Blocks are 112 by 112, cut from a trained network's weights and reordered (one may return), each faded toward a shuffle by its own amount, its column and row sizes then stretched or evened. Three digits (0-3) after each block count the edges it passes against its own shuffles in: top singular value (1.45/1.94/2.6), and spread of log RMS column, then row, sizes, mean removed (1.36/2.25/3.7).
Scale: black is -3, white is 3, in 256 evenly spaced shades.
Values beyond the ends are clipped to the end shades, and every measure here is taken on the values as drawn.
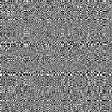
3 2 3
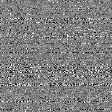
0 1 3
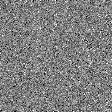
0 1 1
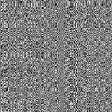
3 3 0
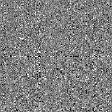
1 2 1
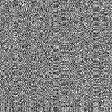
3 0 0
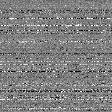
2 0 3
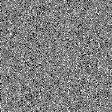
0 2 0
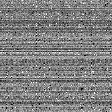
3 1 1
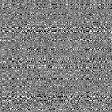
3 1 3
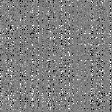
0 3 2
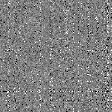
1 2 1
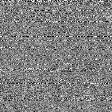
0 0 3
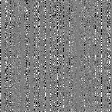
2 3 1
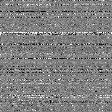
2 1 3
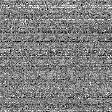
2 1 2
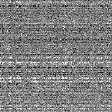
3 2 2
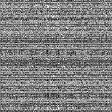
3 2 0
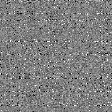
1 1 2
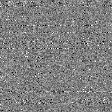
0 1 2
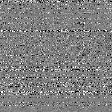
0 1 3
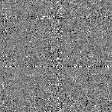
1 2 2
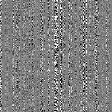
2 3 1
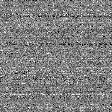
1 1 2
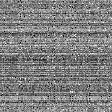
3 1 1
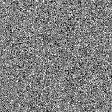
1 1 0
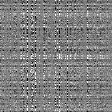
3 3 1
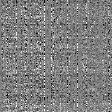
1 3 0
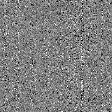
0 2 0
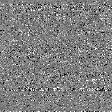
1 1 2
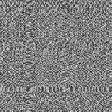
3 0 1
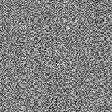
3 1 0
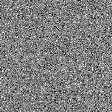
1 0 1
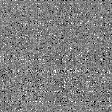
1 1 2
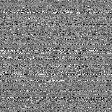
0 0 3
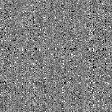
1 2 1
